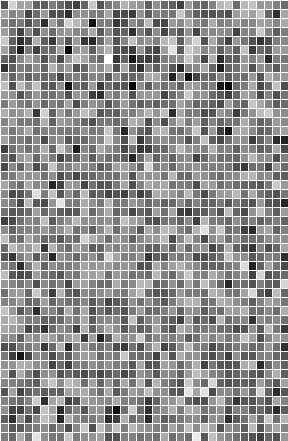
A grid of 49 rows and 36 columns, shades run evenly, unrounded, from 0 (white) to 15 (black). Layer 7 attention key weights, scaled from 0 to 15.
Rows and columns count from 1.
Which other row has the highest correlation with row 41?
10
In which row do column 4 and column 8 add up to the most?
47
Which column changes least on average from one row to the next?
13
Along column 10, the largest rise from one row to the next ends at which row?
8
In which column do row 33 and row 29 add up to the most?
7
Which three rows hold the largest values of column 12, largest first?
3, 5, 11
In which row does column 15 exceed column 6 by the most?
46
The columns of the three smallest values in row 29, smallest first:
14, 29, 15
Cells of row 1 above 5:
29
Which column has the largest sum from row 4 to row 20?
28
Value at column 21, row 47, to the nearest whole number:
9
